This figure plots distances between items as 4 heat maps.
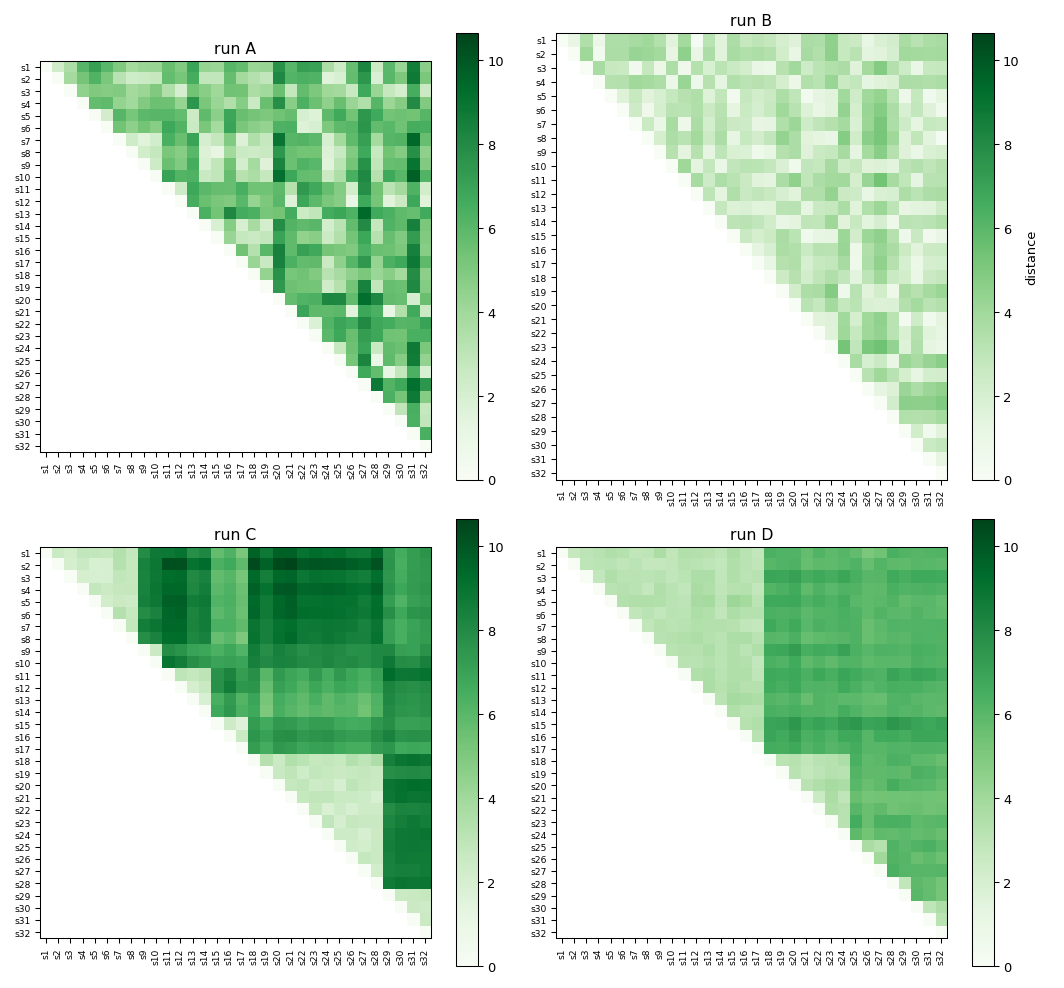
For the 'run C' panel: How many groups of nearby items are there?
6
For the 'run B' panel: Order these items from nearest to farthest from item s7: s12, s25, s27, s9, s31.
s9, s25, s31, s12, s27
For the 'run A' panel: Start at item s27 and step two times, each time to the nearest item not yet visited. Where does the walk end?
s18
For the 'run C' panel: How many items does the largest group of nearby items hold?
11
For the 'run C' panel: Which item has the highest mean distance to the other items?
s10
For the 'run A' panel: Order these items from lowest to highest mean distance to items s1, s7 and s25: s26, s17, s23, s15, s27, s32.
s15, s17, s32, s26, s23, s27
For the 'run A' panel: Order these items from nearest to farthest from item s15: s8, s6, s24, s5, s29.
s8, s24, s6, s5, s29
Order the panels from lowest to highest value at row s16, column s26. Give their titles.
run B, run A, run D, run C
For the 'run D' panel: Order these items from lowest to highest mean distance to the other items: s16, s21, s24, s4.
s4, s16, s21, s24
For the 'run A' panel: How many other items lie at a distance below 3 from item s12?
7
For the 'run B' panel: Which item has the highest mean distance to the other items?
s27
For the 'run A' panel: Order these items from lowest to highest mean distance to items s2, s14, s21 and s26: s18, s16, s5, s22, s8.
s8, s18, s16, s5, s22
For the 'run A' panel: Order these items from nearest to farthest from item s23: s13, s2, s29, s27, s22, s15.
s22, s13, s15, s29, s2, s27
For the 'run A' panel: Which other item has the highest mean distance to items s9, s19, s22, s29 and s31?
s27
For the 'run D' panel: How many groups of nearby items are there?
5
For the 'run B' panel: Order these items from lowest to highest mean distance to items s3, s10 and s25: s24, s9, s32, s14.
s9, s14, s32, s24
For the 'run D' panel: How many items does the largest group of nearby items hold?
17
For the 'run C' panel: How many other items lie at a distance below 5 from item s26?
10
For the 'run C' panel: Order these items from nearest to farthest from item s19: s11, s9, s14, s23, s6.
s23, s14, s11, s9, s6
